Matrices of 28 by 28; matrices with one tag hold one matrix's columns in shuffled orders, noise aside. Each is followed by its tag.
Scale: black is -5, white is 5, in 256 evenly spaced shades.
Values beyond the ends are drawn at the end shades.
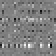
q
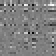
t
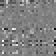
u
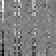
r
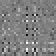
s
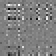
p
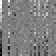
r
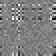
p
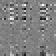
p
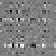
q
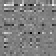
t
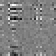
p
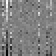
r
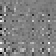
s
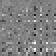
s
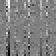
r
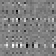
q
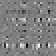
q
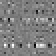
q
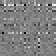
t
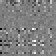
u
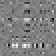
q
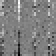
r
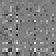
s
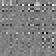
t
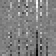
r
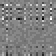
p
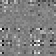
u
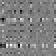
q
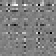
t
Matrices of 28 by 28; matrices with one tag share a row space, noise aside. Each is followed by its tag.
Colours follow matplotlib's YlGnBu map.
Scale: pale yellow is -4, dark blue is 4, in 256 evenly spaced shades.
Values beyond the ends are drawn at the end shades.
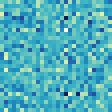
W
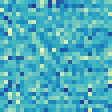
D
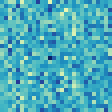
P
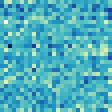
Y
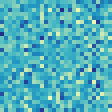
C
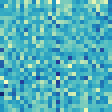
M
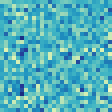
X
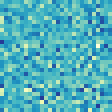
C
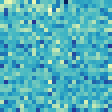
Y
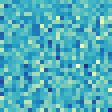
C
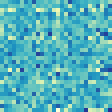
M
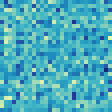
Y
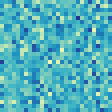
C
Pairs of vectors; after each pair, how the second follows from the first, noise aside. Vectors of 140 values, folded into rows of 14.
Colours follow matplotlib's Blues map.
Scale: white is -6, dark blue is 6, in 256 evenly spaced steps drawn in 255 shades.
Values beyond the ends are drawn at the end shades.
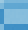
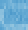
negated, shrunk.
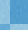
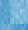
negated, shrunk.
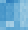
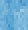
wrapped around, negated, shrunk.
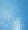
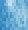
reversed.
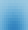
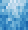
reversed, negated, scaled up.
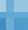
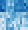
negated, scaled up.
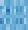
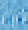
reversed, partly zeroed.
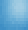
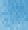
negated, shrunk.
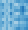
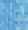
negated, shrunk.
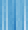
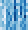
wrapped around, negated, scaled up.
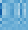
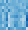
reversed.
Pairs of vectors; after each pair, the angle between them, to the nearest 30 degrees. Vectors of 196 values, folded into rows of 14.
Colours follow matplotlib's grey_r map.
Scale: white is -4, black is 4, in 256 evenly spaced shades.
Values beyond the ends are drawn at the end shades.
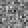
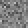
90 degrees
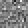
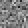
150 degrees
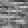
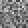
90 degrees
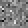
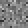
30 degrees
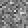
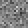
150 degrees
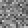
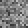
150 degrees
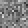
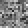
150 degrees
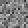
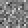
150 degrees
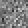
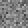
60 degrees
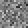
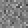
30 degrees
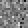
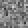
90 degrees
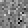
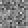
60 degrees
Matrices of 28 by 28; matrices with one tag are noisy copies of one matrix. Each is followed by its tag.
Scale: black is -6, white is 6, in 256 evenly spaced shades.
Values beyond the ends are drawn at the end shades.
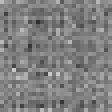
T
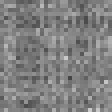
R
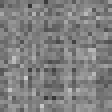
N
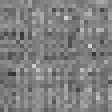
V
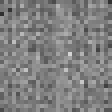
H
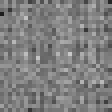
H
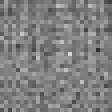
H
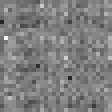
R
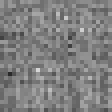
V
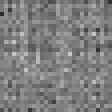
H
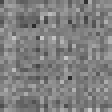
R
